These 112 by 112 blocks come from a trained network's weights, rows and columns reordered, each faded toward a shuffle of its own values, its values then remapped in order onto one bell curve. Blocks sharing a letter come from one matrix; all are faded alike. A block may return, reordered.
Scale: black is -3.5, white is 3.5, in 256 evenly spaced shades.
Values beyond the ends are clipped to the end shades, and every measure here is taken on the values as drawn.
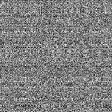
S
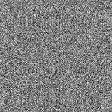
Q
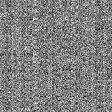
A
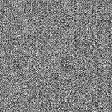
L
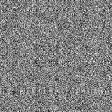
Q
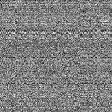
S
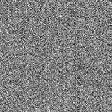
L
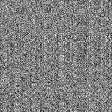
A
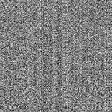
A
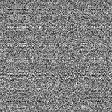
S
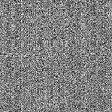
A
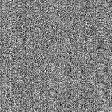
A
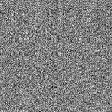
L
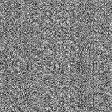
L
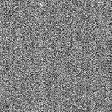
L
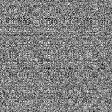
S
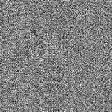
L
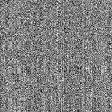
A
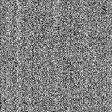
A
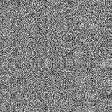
L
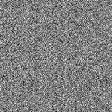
L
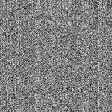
A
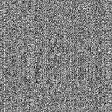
A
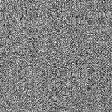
L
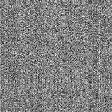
A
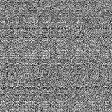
S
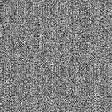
A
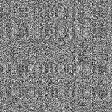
A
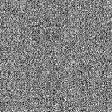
Q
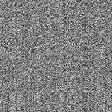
Q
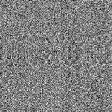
L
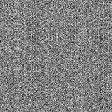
Q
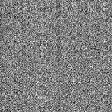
L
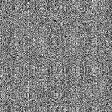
A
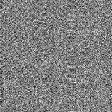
L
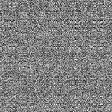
S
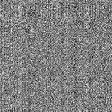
A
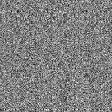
Q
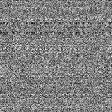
S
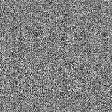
L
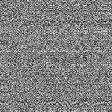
S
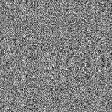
L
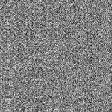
Q
